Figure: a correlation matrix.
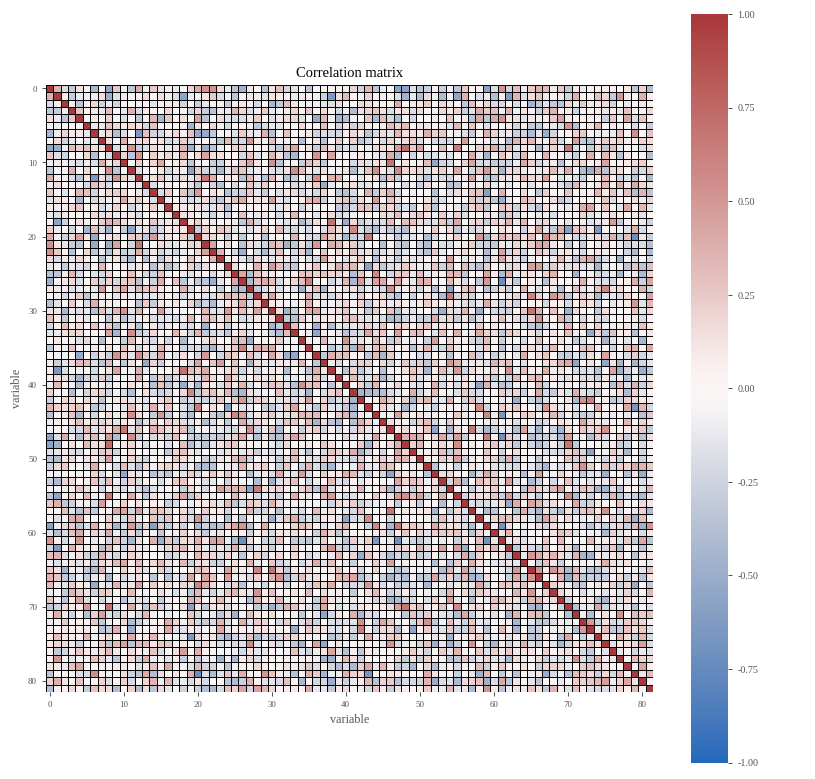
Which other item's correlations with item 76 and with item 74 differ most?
38
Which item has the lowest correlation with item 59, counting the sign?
61
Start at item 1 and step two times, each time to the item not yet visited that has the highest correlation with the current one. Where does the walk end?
71
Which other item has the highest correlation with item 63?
65
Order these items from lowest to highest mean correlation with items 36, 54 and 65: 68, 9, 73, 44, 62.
62, 73, 9, 44, 68
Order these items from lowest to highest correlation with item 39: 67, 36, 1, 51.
51, 67, 1, 36
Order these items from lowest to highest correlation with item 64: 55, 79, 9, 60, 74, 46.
60, 79, 74, 55, 9, 46
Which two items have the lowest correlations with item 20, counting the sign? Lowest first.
79, 6
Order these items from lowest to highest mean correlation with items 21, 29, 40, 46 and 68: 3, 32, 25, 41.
32, 41, 3, 25
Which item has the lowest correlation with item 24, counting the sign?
43
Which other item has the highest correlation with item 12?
21
